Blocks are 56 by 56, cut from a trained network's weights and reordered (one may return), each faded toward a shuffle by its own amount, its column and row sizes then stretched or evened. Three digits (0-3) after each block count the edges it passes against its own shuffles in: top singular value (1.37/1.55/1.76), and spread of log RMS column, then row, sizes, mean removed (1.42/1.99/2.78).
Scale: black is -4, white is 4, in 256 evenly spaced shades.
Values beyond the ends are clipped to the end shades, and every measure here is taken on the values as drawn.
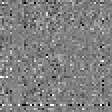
1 2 2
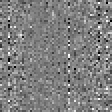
0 3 0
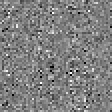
1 2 0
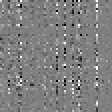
2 3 2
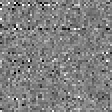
3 1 2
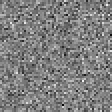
2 0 0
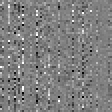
0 3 0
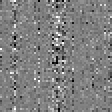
2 3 1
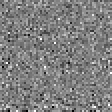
0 1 1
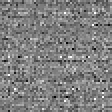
1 1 2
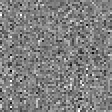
0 2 0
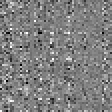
3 3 2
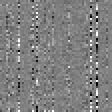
3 3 0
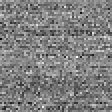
2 0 2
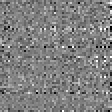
2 2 2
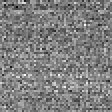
1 0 1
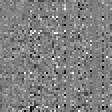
0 3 2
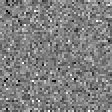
1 0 1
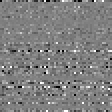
2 0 3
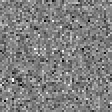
1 0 1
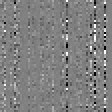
3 3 0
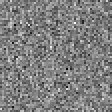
0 0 0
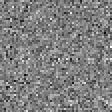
1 1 1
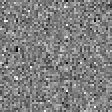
1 1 0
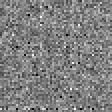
0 0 1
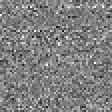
2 0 2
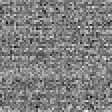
2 1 0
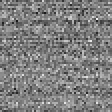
2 1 1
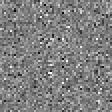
0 2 1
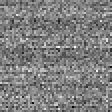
2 1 1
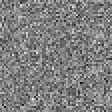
3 0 0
